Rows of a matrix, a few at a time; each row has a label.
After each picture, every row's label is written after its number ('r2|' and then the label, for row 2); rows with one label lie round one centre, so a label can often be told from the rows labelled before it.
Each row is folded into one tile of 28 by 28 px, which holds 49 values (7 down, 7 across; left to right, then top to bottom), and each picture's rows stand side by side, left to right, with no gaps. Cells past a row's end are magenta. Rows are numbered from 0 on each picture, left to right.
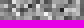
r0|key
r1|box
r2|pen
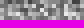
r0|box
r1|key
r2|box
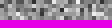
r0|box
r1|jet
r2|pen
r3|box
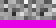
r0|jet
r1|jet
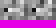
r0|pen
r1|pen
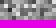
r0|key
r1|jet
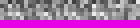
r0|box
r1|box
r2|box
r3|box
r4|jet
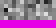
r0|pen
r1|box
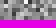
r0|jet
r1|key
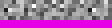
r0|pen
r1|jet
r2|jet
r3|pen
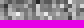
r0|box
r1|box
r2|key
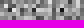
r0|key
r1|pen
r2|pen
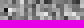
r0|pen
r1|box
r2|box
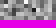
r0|jet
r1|pen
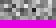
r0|key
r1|pen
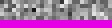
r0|key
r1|pen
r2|jet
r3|box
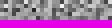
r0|jet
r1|pen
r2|jet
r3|jet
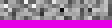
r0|jet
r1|jet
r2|pen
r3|pen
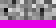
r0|pen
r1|jet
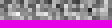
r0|box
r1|box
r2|box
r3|pen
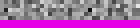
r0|pen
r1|key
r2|jet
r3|pen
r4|key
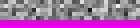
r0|jet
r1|pen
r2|jet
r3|pen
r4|jet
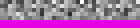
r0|box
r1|jet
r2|jet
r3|key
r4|jet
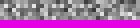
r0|key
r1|key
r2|key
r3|key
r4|box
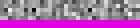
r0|pen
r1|pen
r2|box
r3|pen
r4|key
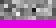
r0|key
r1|pen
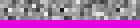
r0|pen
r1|key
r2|pen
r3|box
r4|pen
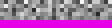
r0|jet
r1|pen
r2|jet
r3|jet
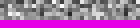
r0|box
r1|jet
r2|jet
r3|box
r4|jet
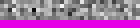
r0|key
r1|pen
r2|jet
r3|box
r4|key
